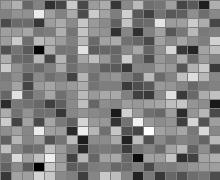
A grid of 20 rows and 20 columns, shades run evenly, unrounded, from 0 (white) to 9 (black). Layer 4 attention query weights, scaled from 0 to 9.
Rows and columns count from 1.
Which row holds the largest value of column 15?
20
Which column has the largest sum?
13
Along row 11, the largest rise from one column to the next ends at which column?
17
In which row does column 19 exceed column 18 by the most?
14
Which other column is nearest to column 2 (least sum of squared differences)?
10
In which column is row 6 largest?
4
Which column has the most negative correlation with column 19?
7
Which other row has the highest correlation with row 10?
5
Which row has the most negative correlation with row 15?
1
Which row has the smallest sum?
15
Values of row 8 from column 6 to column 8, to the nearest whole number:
3 5 4
